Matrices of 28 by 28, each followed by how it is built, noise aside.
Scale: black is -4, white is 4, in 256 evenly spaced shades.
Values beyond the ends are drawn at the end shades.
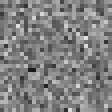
noise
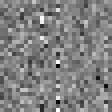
uneven columns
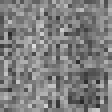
blocks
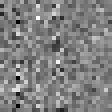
uneven columns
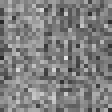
blocks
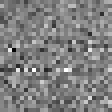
uneven rows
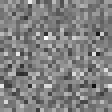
uneven rows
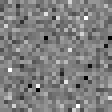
sparse
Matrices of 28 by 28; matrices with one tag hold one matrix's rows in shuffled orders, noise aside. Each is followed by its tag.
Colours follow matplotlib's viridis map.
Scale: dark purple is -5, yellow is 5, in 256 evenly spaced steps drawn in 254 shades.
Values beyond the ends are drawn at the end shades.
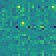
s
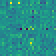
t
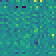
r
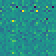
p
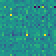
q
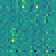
p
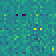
r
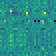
q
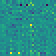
t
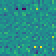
r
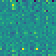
p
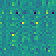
p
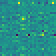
s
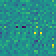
r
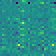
s
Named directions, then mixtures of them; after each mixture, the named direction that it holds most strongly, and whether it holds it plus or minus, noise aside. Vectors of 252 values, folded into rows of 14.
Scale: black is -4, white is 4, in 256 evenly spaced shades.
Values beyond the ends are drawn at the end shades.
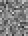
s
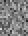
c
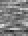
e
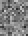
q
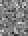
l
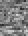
e, minus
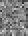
s, minus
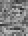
e, minus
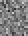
s, plus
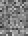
s, minus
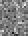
l, plus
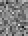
s, plus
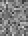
s, minus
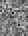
s, minus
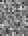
s, minus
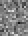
l, minus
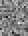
l, plus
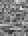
e, plus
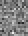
l, minus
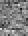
e, minus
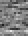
e, minus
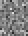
c, minus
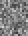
c, minus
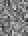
c, plus
